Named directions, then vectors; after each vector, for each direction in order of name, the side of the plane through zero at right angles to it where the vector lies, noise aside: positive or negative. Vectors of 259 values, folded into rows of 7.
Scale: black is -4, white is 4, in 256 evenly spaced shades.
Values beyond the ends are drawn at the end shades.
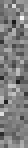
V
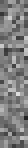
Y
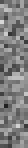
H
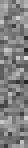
positive, positive, negative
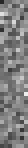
positive, negative, negative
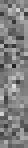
positive, positive, positive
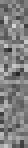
negative, negative, positive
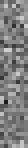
positive, positive, negative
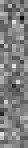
negative, negative, negative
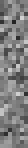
negative, positive, positive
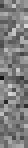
negative, positive, negative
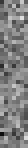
positive, positive, positive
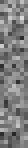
positive, positive, positive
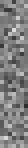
negative, positive, negative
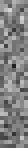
positive, positive, positive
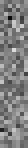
negative, negative, negative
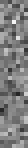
positive, negative, negative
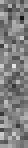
negative, negative, negative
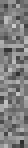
negative, negative, positive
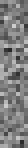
negative, negative, positive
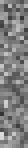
negative, negative, negative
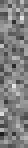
positive, positive, positive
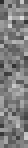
positive, positive, positive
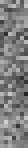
negative, positive, negative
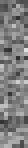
negative, negative, positive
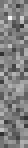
positive, positive, positive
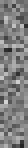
negative, negative, positive
